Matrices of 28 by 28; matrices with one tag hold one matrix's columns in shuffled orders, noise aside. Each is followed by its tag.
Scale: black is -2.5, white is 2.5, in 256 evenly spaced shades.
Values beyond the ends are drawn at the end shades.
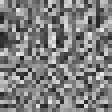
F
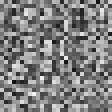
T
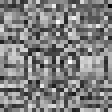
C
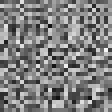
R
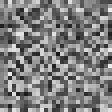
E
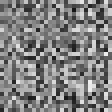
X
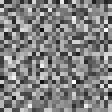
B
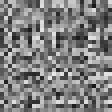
F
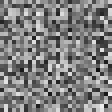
T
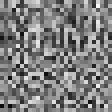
F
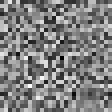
B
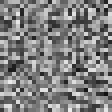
T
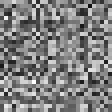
T
